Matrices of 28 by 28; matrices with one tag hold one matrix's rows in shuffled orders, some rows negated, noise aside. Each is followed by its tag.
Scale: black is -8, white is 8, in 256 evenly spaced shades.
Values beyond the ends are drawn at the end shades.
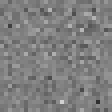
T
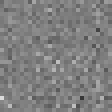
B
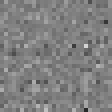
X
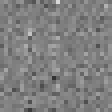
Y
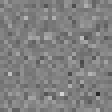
T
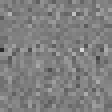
B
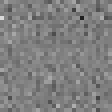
B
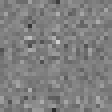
Y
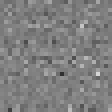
T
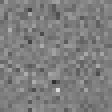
Y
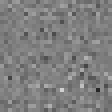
T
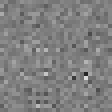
X
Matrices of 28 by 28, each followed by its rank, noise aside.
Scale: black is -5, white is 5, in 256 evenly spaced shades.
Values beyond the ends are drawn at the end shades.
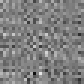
three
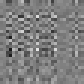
two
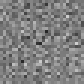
six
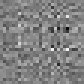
three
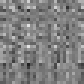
two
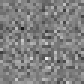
eight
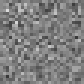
six
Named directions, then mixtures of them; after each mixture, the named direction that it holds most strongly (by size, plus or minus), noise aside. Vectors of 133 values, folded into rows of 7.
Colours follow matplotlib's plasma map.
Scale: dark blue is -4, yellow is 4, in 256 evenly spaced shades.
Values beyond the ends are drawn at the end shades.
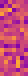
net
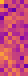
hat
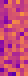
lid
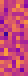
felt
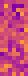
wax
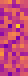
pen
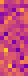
hat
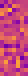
net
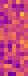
lid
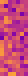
lid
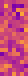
wax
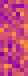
wax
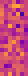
wax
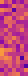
hat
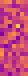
pen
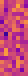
felt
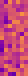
lid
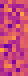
pen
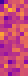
hat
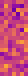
wax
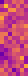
hat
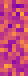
wax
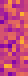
lid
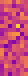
pen
